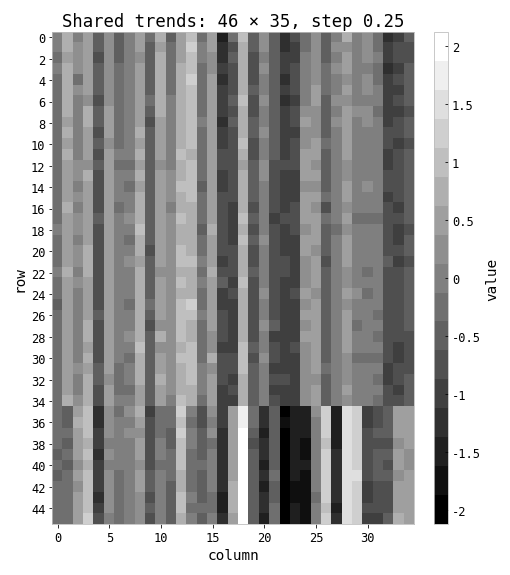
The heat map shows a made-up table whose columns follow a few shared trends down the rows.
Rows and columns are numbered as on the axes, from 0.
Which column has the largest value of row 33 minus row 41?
24
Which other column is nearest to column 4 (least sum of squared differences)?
9
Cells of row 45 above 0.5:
7
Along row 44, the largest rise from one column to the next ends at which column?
28
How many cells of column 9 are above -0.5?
3
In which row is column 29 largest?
41
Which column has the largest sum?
18
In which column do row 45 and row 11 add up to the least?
22
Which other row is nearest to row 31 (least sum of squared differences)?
15
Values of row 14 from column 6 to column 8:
0 -0.25 0.5
